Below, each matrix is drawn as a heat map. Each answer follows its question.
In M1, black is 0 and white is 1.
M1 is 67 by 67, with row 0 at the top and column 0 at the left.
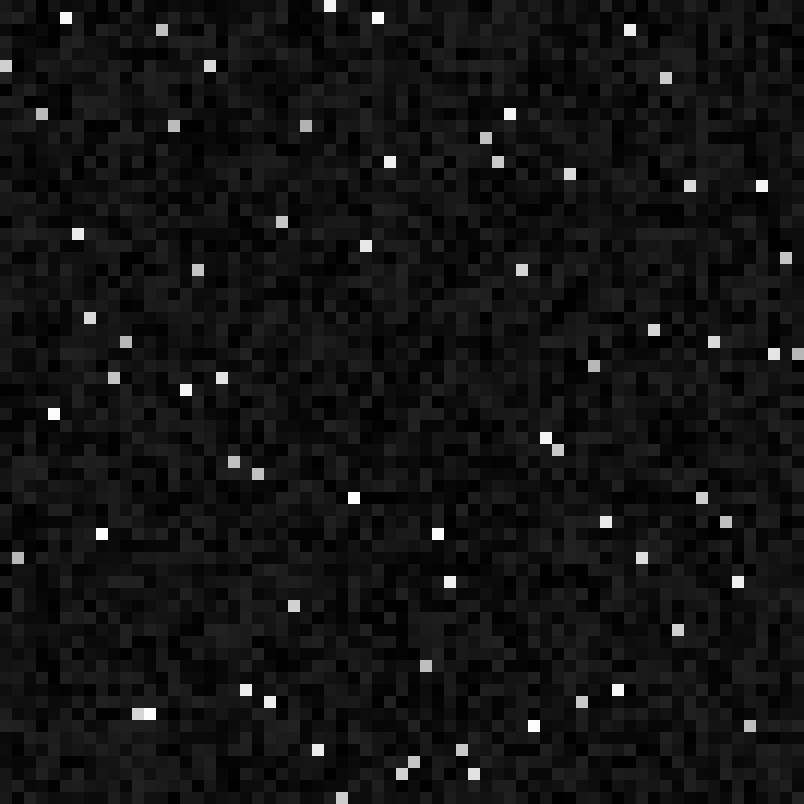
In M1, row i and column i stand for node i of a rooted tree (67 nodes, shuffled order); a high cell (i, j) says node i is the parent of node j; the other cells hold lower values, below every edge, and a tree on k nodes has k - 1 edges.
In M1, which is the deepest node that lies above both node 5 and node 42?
1
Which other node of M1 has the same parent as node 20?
51
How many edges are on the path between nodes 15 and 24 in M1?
8
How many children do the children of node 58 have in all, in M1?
4
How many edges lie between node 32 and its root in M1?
2
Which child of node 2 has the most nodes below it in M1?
13
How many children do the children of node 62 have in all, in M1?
2
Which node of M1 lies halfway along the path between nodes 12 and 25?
28
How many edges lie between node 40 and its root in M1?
8
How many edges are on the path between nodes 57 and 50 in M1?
8
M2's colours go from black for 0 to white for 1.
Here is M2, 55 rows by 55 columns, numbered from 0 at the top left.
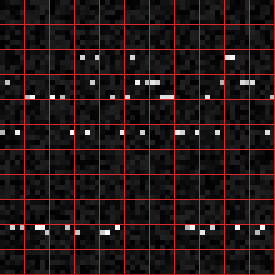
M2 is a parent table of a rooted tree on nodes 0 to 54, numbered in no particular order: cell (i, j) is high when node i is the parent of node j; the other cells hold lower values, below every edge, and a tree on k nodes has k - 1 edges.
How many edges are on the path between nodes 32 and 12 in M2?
2
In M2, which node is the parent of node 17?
26
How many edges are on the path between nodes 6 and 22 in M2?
2
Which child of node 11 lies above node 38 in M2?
45
